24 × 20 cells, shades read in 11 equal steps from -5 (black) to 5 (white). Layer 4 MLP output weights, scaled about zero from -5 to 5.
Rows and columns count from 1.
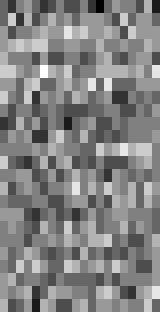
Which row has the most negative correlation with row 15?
6
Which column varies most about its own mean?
5
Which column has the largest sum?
19
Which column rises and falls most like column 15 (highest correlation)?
3
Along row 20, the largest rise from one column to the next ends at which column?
11
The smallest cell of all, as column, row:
13, 1
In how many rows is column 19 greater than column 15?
15
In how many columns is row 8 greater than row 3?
3
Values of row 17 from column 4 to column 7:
-2 -3 -1 0
